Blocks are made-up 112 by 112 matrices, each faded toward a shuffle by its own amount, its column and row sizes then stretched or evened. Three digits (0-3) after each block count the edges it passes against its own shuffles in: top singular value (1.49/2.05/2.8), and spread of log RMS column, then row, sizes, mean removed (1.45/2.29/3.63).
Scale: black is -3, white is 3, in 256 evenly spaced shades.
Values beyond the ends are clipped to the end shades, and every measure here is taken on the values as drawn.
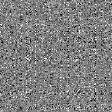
1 2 2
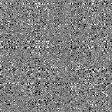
2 2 2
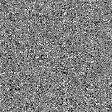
1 1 1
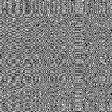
3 0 0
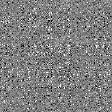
1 2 2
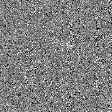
0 2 0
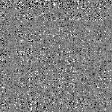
1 2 2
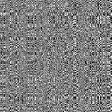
3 3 1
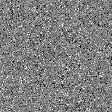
1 1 0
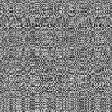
3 1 2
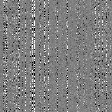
2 3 0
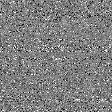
0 0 2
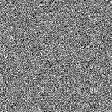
2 0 0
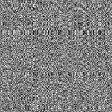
3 2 1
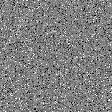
1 0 0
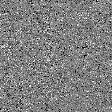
0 1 1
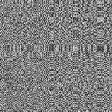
3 2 0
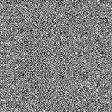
2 1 0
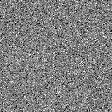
1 0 0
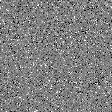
1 0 1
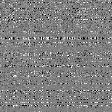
2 1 3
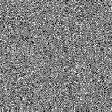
2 0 0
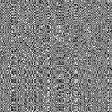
3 2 0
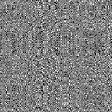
2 2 0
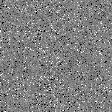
0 1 1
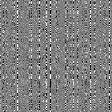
3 3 0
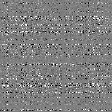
0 2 3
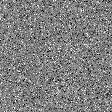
0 0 0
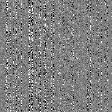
1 3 0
